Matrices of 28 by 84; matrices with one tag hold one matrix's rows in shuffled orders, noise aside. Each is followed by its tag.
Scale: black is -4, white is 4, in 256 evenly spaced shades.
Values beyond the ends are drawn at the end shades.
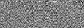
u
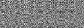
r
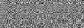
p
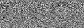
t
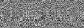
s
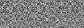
t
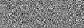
p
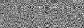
u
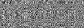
r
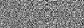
u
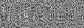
r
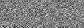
t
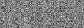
r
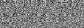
t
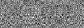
s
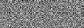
p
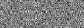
s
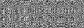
r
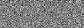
p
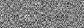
s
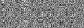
r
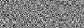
t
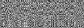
r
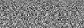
t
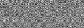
t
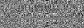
u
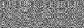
r
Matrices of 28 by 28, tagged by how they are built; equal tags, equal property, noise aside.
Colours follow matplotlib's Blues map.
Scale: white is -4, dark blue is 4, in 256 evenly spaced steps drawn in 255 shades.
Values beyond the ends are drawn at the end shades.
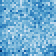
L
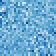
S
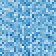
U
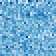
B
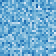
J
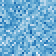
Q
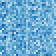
U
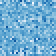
B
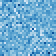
S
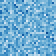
U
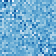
S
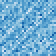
Q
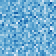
U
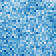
L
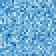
U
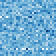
B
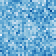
L
